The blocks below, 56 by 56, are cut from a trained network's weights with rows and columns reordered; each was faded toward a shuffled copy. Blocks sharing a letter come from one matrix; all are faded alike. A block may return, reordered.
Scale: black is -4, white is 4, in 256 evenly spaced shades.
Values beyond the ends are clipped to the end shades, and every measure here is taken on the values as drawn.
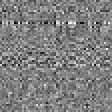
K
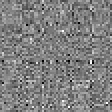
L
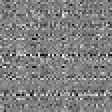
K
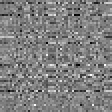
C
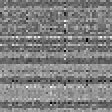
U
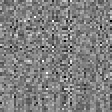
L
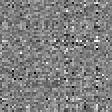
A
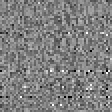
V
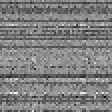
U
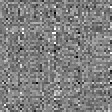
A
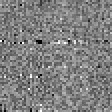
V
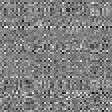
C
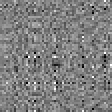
A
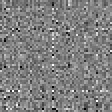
A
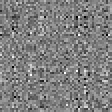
L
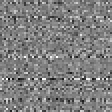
K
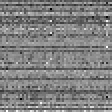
U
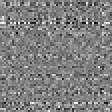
K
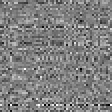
K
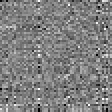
L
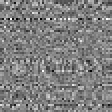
K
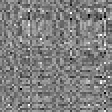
L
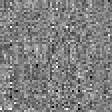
A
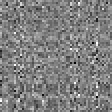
A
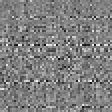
K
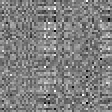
L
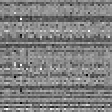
U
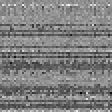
U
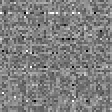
V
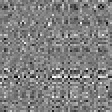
C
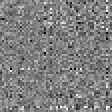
A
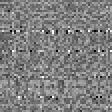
V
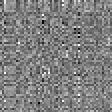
L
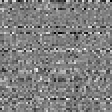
C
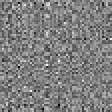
L
